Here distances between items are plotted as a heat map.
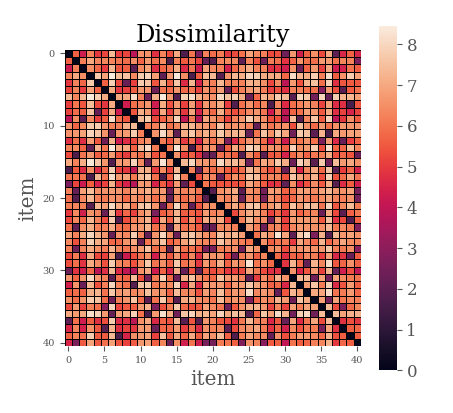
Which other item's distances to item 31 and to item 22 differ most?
6
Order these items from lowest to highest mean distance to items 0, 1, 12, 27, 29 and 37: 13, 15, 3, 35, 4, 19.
19, 35, 4, 13, 3, 15
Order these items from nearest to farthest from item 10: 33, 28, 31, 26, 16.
26, 31, 28, 33, 16
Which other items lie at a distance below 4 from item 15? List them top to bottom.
6, 11, 25, 31, 34, 36
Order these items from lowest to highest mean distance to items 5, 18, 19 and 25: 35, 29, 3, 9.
35, 9, 29, 3
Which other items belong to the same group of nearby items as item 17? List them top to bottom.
3, 13, 21
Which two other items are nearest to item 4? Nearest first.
8, 30
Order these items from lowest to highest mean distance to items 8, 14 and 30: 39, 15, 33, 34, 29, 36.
39, 29, 33, 34, 15, 36
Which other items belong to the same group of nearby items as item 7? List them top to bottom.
23, 28, 39
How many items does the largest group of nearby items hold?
7
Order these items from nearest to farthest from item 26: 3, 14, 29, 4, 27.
14, 29, 27, 4, 3
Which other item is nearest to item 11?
36
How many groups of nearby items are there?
10
